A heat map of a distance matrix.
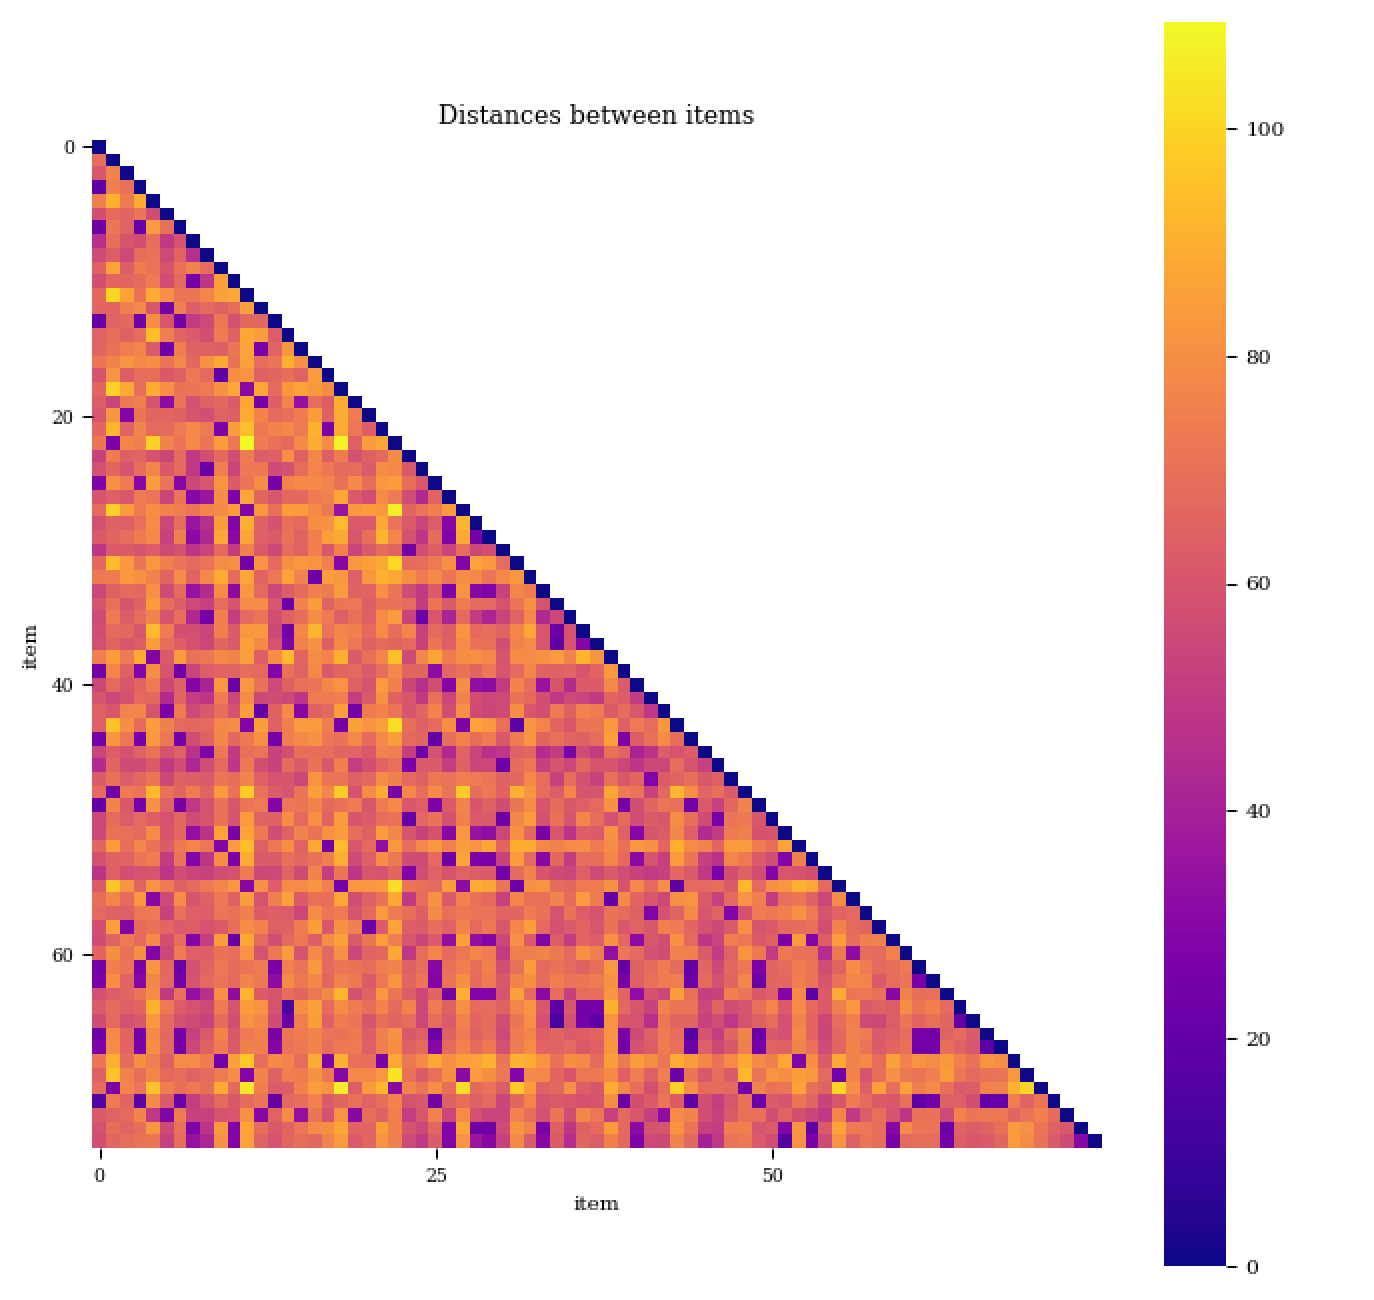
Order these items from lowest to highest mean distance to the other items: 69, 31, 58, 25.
25, 58, 69, 31
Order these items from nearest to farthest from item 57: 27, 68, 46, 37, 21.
37, 46, 27, 68, 21
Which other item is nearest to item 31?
43
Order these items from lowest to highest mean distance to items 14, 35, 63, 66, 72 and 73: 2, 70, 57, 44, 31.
44, 2, 57, 70, 31
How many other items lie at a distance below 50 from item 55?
6
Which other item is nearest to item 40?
10
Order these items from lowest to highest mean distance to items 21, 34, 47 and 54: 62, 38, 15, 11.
15, 62, 38, 11
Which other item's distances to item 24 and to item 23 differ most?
50
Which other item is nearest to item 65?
34
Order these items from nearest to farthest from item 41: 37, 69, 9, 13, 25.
37, 13, 69, 25, 9
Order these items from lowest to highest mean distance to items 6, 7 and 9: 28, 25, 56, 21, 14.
25, 21, 28, 14, 56
